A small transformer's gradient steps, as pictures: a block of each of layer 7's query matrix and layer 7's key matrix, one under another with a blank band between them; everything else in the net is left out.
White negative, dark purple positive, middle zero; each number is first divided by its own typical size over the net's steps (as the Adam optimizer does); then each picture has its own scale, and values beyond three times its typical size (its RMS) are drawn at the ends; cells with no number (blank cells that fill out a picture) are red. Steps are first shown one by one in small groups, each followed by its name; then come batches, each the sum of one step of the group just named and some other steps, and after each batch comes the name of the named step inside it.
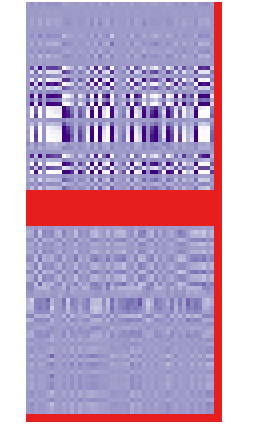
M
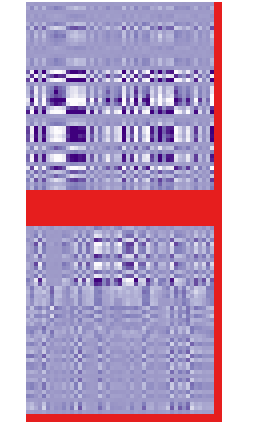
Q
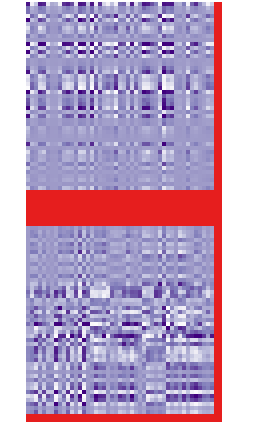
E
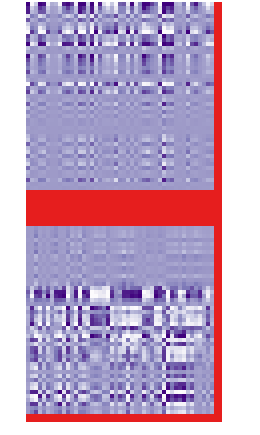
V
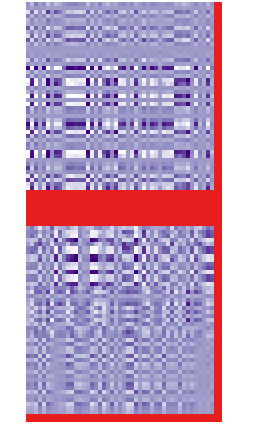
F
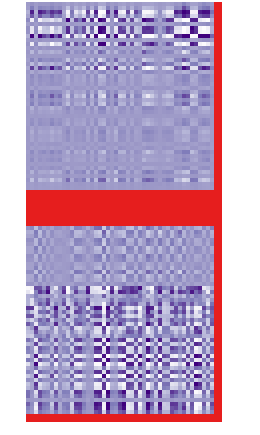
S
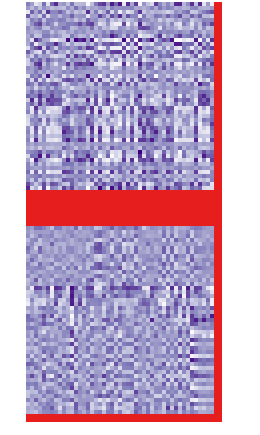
M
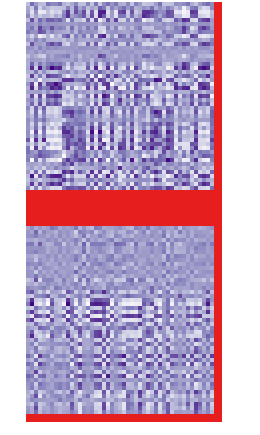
M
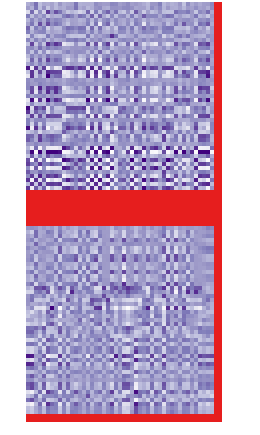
F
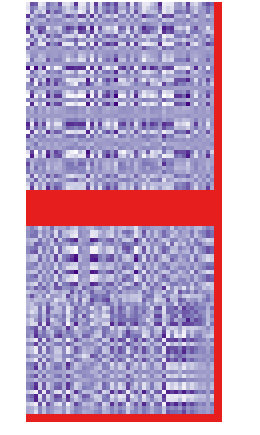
F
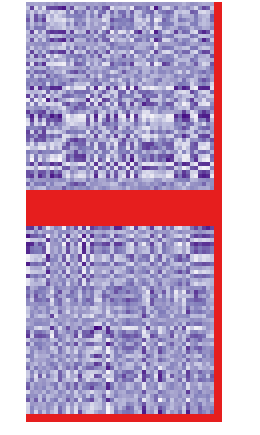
Q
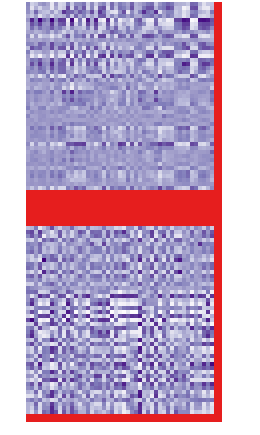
E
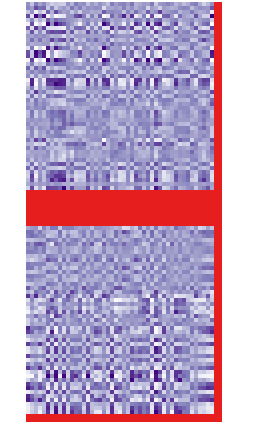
F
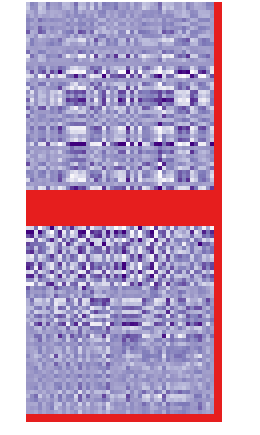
E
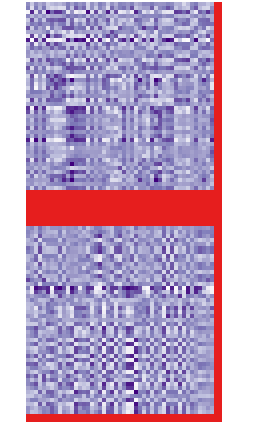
F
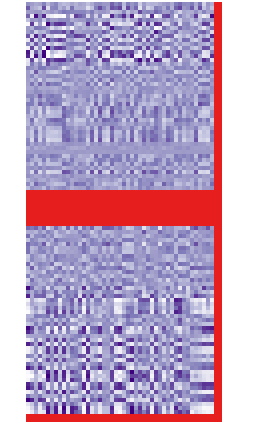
M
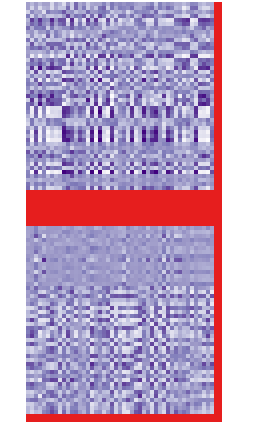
M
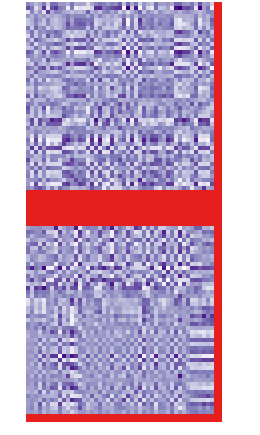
M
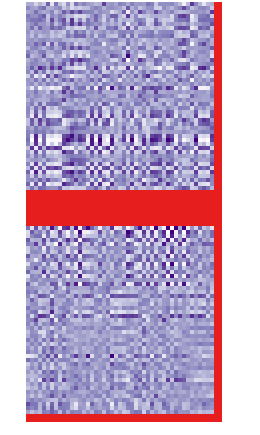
M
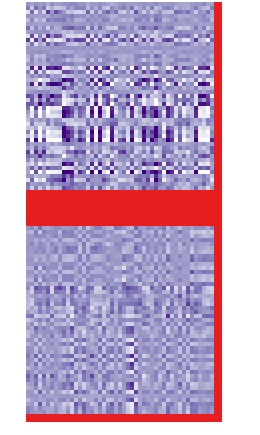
M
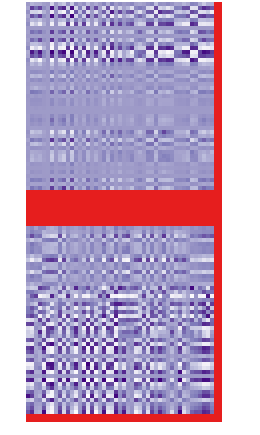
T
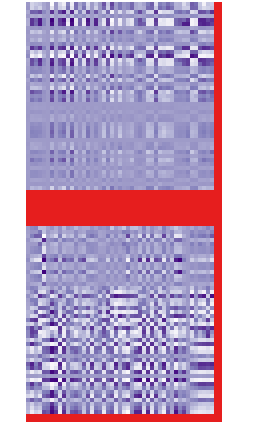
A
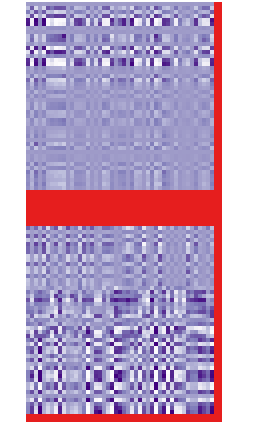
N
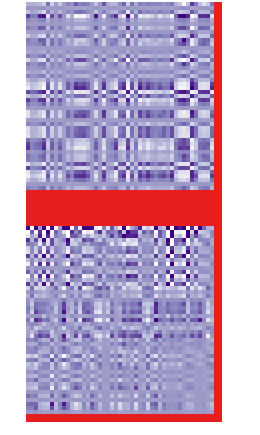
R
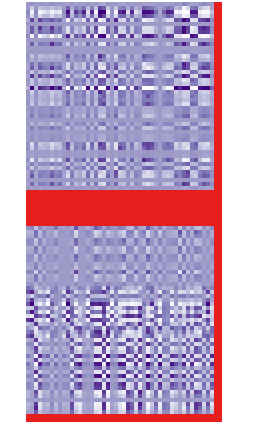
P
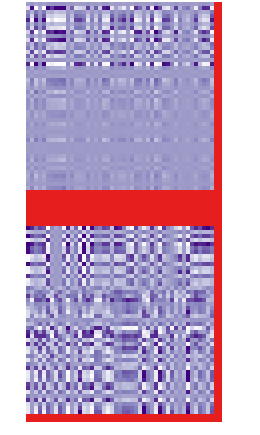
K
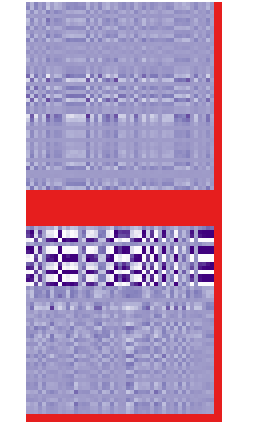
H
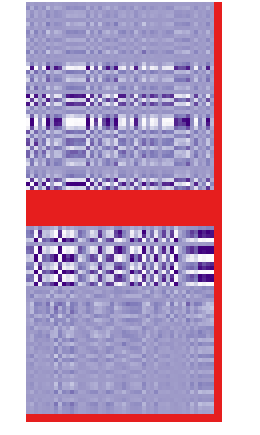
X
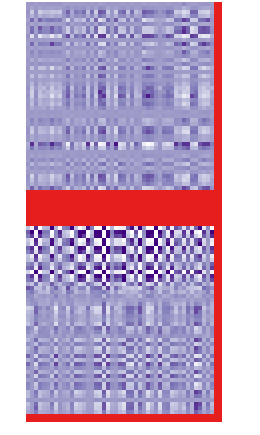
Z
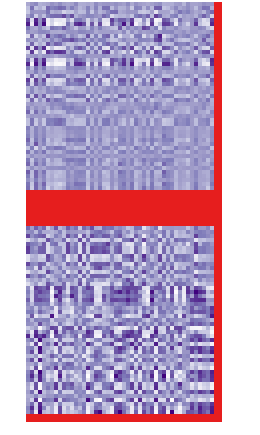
N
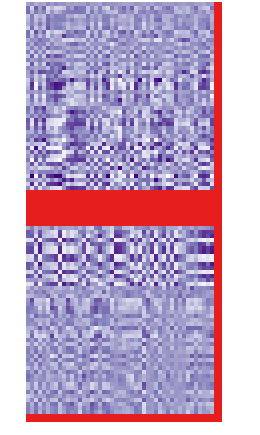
H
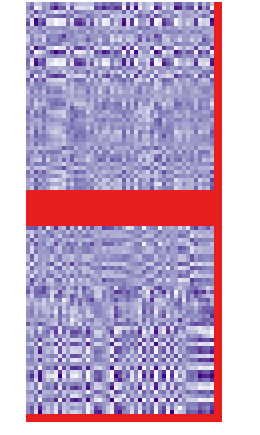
N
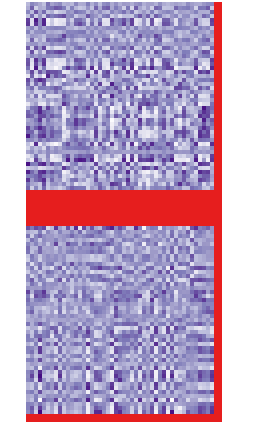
N
